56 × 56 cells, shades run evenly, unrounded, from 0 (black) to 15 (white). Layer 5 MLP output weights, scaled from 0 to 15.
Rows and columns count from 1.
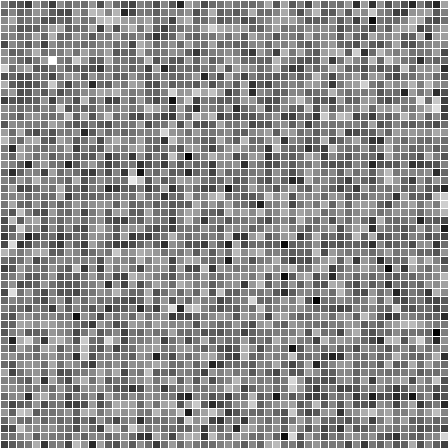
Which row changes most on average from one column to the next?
43
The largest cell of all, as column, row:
7, 8
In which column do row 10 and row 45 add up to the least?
42
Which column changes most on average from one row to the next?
24
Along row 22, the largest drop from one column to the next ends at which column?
18
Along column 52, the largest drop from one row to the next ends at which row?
50
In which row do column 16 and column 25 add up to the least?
2
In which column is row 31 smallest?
36
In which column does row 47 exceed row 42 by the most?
55
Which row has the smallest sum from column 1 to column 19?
30
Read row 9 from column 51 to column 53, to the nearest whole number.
11 6 9
